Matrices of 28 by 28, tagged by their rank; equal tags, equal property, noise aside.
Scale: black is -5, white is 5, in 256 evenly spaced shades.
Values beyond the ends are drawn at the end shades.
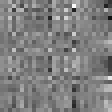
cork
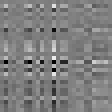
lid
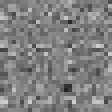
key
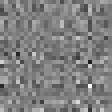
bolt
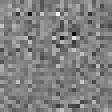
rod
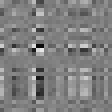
lid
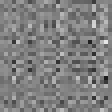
bolt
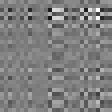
lid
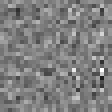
key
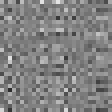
cork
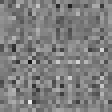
key
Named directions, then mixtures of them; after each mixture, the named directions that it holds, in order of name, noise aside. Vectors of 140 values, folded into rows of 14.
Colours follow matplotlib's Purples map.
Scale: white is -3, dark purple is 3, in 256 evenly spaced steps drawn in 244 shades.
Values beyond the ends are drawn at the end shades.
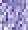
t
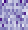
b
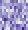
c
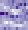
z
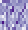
c, t.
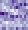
c, z.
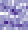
z.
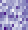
t, z.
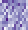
t.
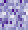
b, t, z.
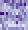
b, t, z.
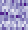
b, c, z.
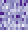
b, z.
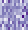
b, c.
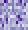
b, t.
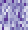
b, c, t.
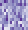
b, c, t.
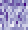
b, t, z.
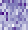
t, z.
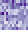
t, z.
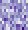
c.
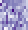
t, z.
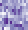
c, t, z.
